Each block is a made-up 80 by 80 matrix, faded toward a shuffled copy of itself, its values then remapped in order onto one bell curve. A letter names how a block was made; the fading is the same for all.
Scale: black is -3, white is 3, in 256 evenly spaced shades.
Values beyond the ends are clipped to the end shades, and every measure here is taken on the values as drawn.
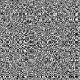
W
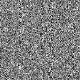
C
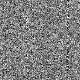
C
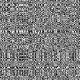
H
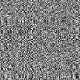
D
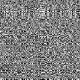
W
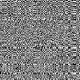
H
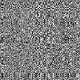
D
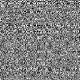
W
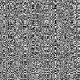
D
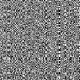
D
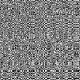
H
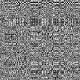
H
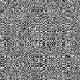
H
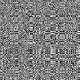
H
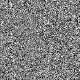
C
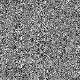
C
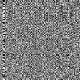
D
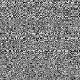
W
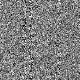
C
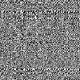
W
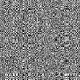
D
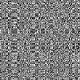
H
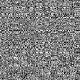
W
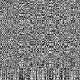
H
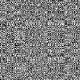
D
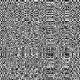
H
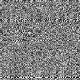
W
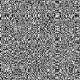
D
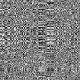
H
